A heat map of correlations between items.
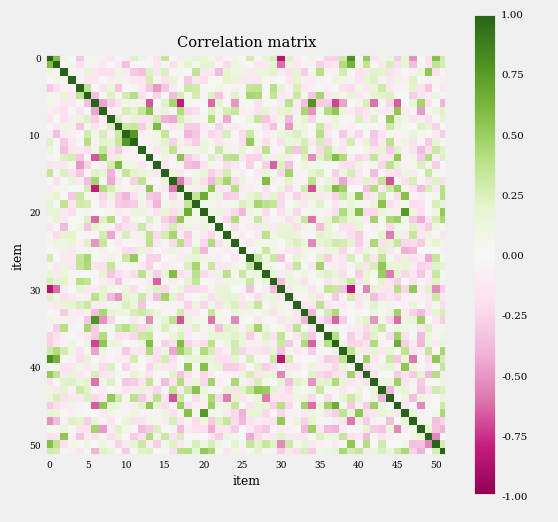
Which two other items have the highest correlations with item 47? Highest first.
30, 23
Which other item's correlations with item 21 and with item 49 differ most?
50
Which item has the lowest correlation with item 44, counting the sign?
16
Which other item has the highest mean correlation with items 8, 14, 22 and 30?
45
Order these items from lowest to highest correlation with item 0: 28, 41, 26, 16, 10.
10, 16, 28, 26, 41
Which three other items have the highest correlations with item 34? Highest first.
6, 48, 16
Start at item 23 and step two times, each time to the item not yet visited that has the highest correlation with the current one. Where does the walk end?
28
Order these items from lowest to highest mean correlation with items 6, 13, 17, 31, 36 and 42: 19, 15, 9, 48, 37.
48, 9, 19, 15, 37
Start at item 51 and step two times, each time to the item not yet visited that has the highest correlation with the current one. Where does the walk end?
46
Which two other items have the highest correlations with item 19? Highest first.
43, 27
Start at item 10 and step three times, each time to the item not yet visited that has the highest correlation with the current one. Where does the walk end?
5
